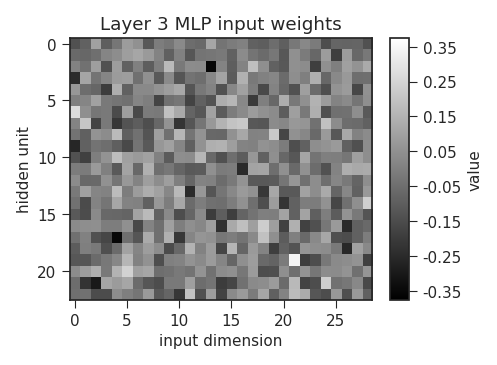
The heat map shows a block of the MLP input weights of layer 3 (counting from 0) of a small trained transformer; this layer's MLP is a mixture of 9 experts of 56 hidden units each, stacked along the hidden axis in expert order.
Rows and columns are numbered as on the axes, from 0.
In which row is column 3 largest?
21
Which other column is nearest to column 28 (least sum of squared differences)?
8
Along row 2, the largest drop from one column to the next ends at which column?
13
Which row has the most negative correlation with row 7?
10
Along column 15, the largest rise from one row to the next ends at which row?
16
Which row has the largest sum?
20
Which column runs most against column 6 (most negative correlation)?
18
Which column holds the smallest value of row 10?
1
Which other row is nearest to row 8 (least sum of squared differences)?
14
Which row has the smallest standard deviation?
12
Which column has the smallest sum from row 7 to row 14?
11
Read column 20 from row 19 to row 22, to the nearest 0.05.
0 0.05 -0.05 0
